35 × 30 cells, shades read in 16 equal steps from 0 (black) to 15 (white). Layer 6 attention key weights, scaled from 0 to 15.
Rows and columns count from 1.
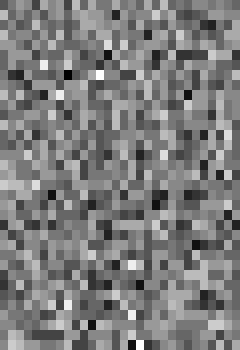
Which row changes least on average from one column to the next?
19
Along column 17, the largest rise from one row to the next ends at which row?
27
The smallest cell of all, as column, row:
9, 8
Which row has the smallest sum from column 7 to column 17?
28
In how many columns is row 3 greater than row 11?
11
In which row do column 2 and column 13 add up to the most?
35
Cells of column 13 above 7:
13
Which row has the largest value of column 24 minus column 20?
7
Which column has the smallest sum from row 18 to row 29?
14
